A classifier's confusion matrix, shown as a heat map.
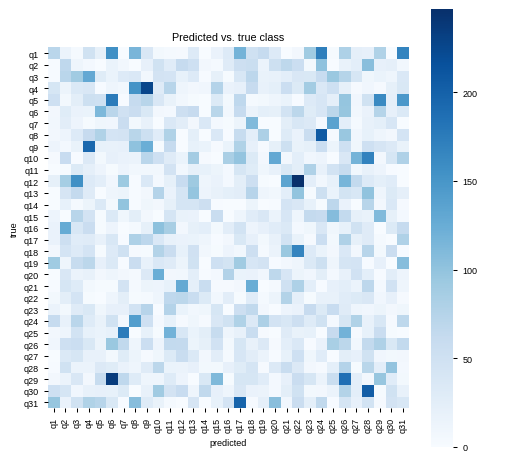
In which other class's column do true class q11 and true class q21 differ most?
q12
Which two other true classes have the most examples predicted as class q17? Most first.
q31, q1
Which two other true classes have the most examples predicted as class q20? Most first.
q10, q31
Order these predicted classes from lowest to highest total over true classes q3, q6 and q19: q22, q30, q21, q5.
q30, q21, q22, q5
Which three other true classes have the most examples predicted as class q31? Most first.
q1, q5, q19
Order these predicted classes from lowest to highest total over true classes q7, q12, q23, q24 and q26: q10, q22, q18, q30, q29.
q10, q30, q29, q18, q22
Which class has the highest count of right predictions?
q9
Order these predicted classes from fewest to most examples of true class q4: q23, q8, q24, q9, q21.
q24, q21, q23, q8, q9
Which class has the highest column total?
q26
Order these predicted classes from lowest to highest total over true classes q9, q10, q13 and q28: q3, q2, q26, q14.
q14, q3, q2, q26
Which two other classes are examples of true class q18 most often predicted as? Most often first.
q22, q21
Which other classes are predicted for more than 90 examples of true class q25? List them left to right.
q7, q11, q26
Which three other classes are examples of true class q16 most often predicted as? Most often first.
q2, q10, q11
